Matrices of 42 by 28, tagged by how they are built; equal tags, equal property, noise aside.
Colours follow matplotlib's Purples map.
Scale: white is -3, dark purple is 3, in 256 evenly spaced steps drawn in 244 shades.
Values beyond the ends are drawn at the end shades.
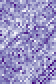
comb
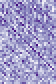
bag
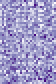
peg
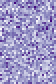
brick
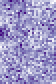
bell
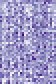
peg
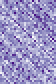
bag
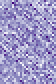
bag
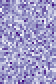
brick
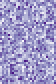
peg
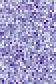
brick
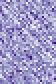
bag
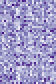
peg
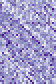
bag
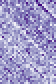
bag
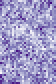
bell
